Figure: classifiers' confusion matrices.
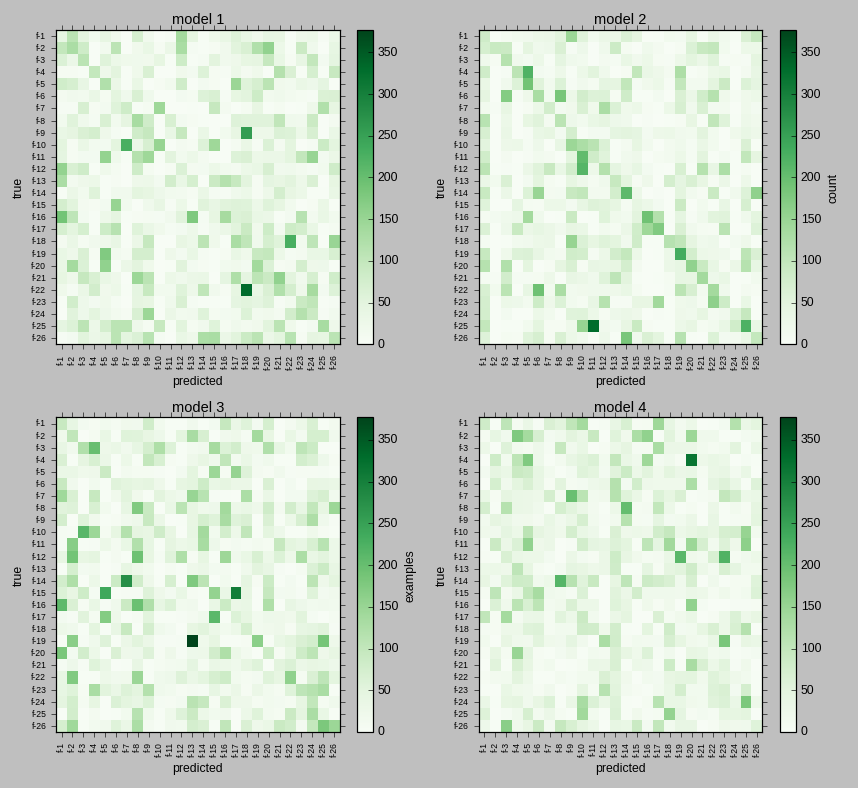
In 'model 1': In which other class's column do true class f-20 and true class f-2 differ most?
f-5
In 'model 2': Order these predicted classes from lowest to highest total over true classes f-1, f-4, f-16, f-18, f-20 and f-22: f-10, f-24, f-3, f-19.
f-24, f-10, f-3, f-19
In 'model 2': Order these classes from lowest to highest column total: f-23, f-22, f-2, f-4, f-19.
f-2, f-4, f-23, f-22, f-19
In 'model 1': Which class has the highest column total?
f-18
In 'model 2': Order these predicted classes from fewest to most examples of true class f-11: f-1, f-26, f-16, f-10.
f-16, f-26, f-1, f-10
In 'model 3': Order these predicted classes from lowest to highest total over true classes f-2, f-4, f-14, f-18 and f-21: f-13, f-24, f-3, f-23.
f-3, f-23, f-24, f-13
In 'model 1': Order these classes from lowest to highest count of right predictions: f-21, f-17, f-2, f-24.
f-17, f-24, f-2, f-21
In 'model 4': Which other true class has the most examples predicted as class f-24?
f-1
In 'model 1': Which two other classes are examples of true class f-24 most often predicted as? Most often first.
f-9, f-23
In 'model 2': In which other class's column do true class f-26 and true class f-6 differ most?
f-3
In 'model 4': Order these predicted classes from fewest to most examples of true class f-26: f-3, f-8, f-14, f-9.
f-14, f-9, f-8, f-3
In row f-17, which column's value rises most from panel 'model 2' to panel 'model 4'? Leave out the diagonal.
f-3
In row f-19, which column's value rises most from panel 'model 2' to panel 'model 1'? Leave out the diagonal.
f-5
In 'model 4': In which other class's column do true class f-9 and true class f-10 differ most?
f-25
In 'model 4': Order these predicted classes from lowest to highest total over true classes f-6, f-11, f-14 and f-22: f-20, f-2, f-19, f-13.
f-19, f-2, f-13, f-20
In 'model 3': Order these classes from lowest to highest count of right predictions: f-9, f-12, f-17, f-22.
f-17, f-9, f-12, f-22
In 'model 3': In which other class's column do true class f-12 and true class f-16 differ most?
f-1
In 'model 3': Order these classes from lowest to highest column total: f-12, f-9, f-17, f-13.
f-12, f-17, f-9, f-13
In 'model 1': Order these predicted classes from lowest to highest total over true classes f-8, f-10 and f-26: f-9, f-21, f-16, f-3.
f-16, f-3, f-21, f-9
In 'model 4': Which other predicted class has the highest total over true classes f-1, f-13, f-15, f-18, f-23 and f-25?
f-10
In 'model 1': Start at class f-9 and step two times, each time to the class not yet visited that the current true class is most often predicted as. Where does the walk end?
f-22
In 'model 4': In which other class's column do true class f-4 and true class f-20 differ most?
f-5
